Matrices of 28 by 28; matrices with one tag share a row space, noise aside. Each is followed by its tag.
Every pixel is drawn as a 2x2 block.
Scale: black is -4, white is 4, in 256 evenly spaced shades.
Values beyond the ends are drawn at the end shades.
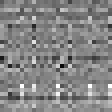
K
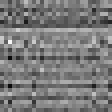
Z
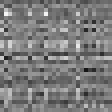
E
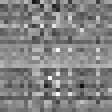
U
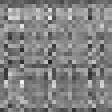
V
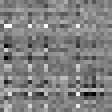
E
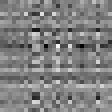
U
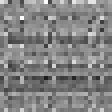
V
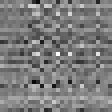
U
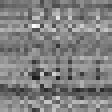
U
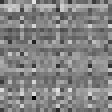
K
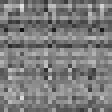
V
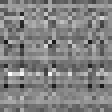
V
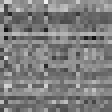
E
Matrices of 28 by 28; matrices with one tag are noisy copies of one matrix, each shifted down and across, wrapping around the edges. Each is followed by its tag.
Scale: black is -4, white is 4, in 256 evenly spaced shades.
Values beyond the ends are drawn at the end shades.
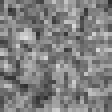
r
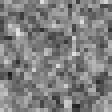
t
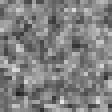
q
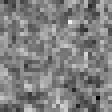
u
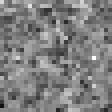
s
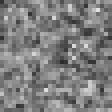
r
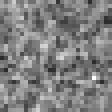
q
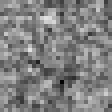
r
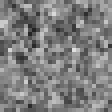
u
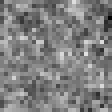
u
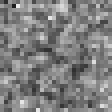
r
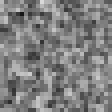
s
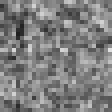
u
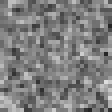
s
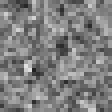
t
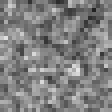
r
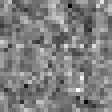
u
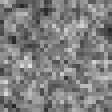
r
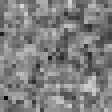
r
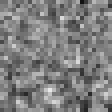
u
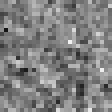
u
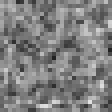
q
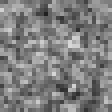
r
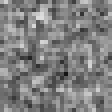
r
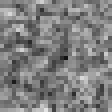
r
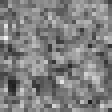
u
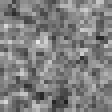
r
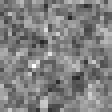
t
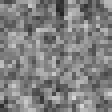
u
